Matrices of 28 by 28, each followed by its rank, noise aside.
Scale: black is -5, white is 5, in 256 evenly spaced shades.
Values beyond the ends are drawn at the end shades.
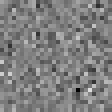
six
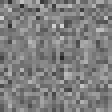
six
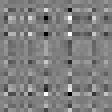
one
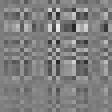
one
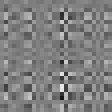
one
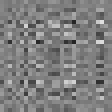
two
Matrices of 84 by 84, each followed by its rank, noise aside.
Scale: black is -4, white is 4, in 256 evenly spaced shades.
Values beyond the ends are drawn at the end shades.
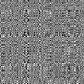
five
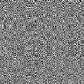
six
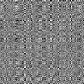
three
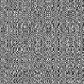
six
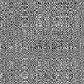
six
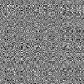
six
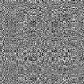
six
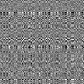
three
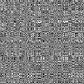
five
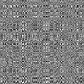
three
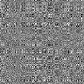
five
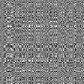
three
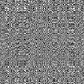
five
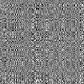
five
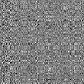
five
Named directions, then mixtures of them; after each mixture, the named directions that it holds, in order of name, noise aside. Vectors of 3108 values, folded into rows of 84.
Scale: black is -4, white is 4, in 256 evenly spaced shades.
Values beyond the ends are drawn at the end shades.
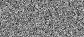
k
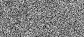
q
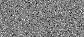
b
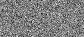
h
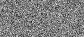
h.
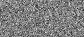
k.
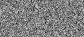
k.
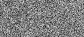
q.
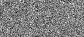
k, q.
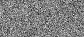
k, q.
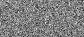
k.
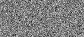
b, h.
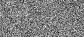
q.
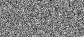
h, k.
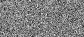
h, q.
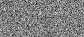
b, h, q.
